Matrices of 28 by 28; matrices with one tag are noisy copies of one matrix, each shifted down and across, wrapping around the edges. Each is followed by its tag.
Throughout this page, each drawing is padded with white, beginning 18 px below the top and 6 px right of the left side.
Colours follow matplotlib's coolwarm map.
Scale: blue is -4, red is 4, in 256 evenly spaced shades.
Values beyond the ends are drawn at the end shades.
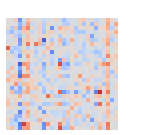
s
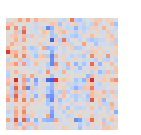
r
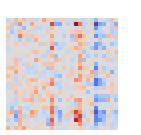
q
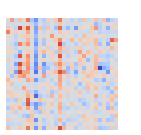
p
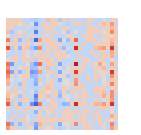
r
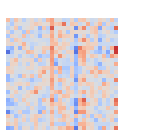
s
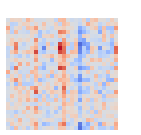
q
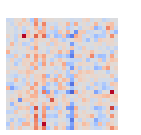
r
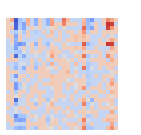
q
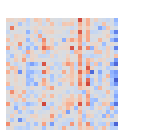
r
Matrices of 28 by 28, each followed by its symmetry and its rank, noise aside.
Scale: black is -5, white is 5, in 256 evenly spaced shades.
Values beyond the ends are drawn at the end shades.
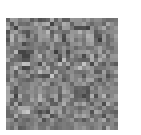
no symmetry, rank four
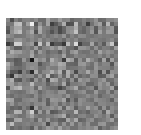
no symmetry, rank three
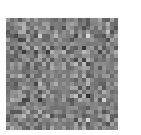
no symmetry, rank four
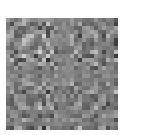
symmetric, rank three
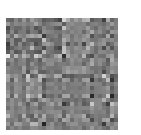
no symmetry, rank four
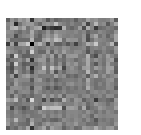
no symmetry, rank three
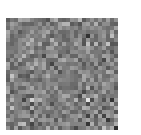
symmetric, rank six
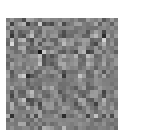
no symmetry, rank three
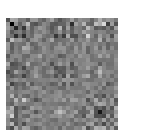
symmetric, rank three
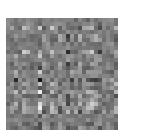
no symmetry, rank three
